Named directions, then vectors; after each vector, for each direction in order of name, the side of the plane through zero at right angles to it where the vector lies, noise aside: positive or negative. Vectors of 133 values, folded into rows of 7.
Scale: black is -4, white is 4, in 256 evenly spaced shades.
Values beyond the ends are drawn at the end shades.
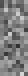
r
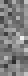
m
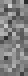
negative, negative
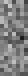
negative, negative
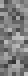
positive, negative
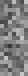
positive, positive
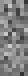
negative, negative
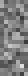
positive, negative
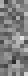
positive, negative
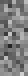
positive, positive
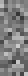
positive, negative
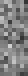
negative, negative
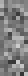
positive, negative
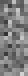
positive, positive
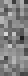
negative, negative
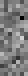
positive, negative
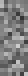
positive, negative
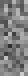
positive, positive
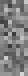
positive, positive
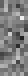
negative, positive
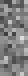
positive, positive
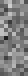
negative, negative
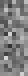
positive, positive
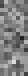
negative, positive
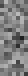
negative, positive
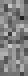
negative, negative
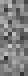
negative, negative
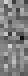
negative, negative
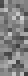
negative, positive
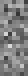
negative, negative
